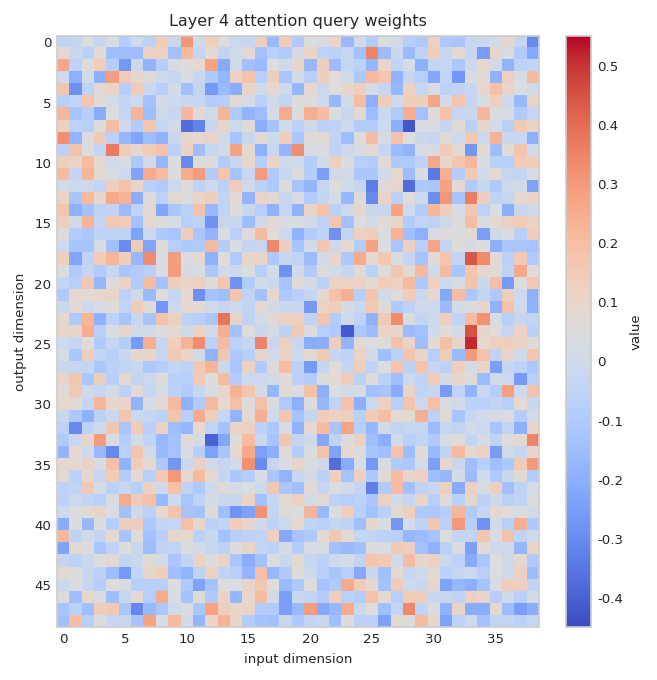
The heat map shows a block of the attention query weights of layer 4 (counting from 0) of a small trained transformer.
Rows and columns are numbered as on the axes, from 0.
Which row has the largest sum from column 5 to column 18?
25
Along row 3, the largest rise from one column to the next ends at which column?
4
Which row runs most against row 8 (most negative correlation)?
9
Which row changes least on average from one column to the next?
43
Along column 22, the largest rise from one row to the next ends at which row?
36
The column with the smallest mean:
1
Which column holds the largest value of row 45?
23
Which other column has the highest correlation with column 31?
33
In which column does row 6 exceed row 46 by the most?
18
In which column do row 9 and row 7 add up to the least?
28
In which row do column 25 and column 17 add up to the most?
17
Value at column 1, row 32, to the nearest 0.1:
-0.3
